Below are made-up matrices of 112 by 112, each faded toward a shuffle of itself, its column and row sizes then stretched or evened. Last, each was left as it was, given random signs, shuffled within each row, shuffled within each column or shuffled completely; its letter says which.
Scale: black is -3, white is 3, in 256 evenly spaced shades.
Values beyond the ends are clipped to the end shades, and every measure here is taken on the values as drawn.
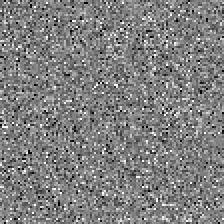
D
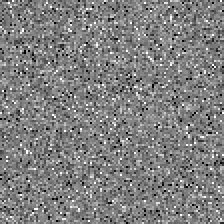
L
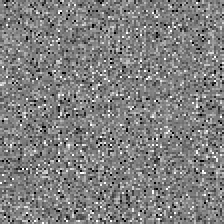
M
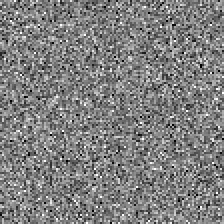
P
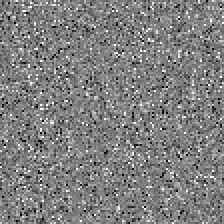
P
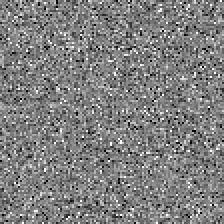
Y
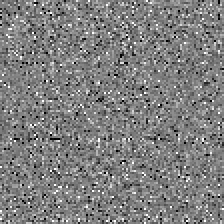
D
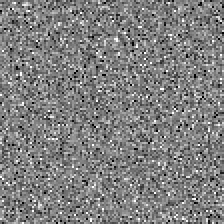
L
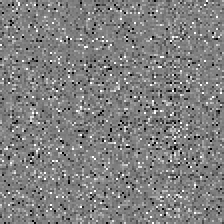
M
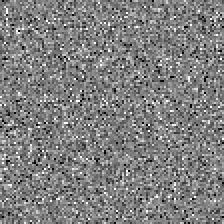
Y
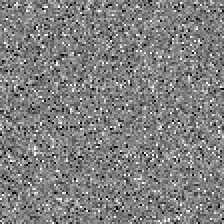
Y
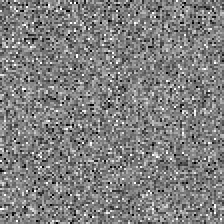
D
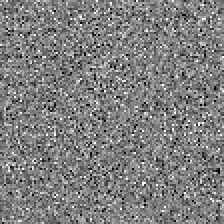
D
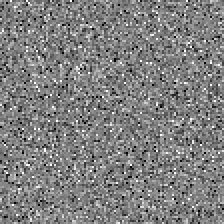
L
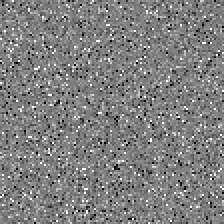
L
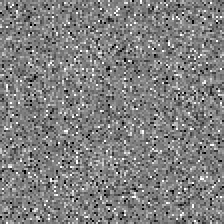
P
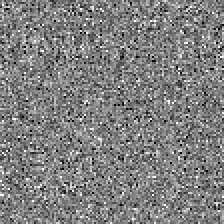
M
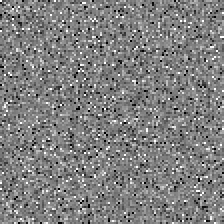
L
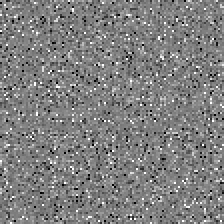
M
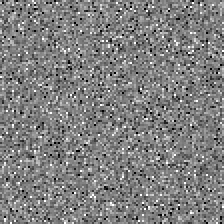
L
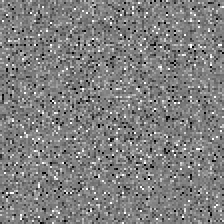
D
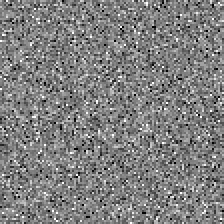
L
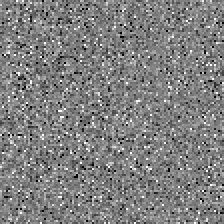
M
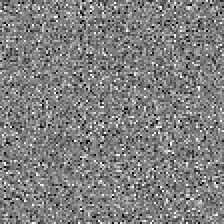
M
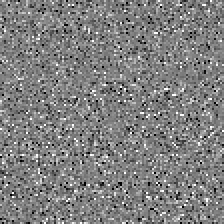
Y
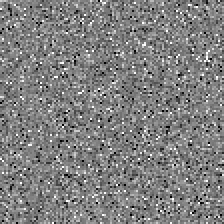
P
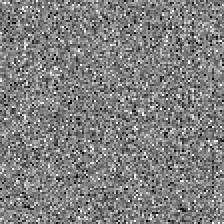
P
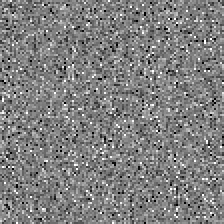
P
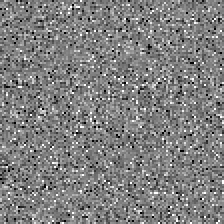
Y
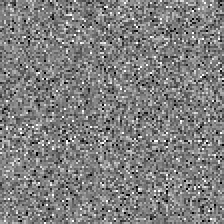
D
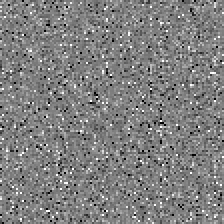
P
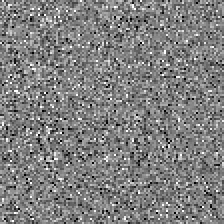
M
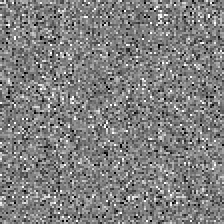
M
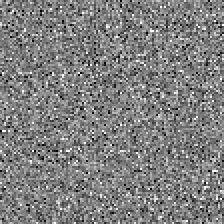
Y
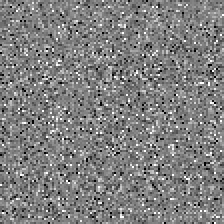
M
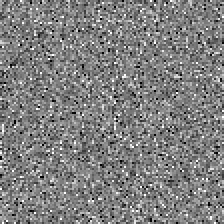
P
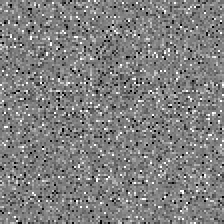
Y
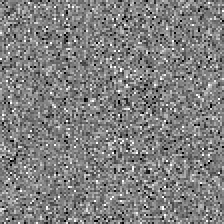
P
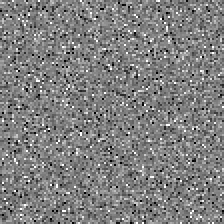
L
